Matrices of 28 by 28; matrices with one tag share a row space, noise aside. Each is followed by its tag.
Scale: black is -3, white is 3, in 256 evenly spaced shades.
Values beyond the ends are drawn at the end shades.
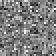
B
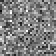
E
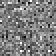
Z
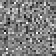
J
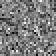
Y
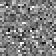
B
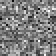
Y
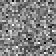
Y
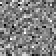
B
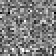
B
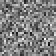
E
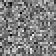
E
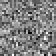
Y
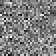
E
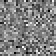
J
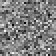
Y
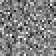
E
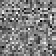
Y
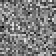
Y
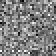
B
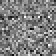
Y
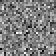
J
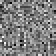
E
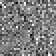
Z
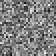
E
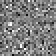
E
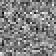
B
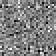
Z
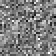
Y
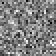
J
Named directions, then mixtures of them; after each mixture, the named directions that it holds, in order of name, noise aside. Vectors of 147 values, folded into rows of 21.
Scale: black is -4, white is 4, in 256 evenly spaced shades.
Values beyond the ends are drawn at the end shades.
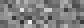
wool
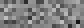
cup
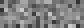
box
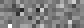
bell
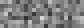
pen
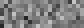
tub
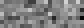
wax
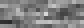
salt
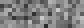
pen.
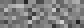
cup.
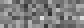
pen.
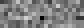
pen.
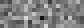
pen.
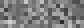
cup.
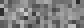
box, tub.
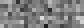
pen, wool.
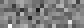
bell.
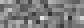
pen.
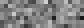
tub, wax.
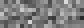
cup, wax, wool.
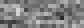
bell, cup, salt.
